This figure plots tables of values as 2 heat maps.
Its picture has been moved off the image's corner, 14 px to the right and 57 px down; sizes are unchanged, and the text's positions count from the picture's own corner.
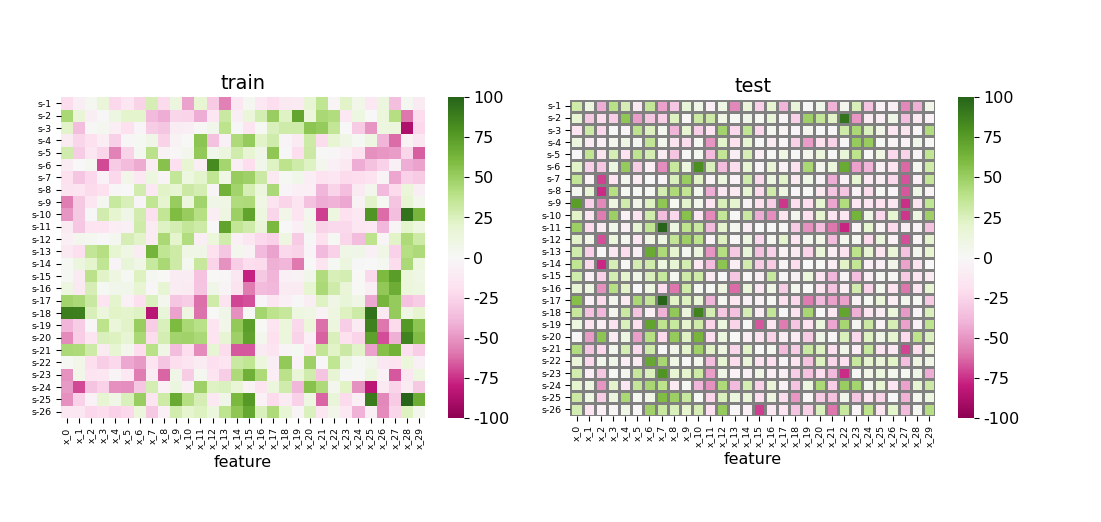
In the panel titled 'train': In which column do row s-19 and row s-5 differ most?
x_25
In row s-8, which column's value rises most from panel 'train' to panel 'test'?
x_3
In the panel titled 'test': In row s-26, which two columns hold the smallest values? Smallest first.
x_15, x_21
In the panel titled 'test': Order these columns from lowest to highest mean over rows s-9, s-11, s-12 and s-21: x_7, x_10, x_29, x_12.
x_29, x_12, x_10, x_7
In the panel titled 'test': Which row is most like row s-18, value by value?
s-6
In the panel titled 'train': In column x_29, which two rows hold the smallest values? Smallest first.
s-5, s-6
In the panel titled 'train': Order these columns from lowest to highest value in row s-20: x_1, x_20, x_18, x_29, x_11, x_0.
x_0, x_1, x_20, x_18, x_11, x_29
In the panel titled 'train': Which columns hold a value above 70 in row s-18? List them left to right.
x_0, x_1, x_25
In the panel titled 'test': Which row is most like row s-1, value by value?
s-16
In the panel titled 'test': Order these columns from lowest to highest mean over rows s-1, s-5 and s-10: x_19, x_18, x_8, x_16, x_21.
x_8, x_21, x_16, x_19, x_18
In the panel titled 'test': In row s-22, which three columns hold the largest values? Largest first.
x_6, x_7, x_23
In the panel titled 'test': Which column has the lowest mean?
x_27
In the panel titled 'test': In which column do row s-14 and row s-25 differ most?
x_23
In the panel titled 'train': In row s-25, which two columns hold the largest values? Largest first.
x_28, x_25
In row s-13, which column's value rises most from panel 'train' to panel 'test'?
x_6
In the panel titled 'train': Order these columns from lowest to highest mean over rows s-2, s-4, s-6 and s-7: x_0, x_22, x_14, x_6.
x_6, x_0, x_22, x_14
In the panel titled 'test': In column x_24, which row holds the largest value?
s-4
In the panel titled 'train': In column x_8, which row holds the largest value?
s-6
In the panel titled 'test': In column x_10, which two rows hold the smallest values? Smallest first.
s-24, s-3
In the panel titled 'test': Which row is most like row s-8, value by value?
s-12
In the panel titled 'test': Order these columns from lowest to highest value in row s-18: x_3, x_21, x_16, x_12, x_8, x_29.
x_12, x_21, x_3, x_29, x_16, x_8
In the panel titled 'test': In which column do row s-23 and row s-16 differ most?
x_7
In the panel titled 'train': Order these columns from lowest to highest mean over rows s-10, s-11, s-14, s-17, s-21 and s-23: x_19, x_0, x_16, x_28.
x_19, x_0, x_16, x_28
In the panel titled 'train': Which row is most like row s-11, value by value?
s-8
